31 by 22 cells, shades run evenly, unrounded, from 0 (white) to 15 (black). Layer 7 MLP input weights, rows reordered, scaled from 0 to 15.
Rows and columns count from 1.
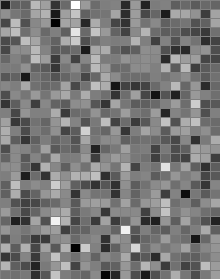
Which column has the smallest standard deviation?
5
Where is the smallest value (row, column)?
1, 8
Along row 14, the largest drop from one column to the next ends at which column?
19
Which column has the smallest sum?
7
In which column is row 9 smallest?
11
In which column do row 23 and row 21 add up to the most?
12
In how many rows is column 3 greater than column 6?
20
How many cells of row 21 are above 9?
9
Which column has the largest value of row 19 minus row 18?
21
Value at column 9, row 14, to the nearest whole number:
10
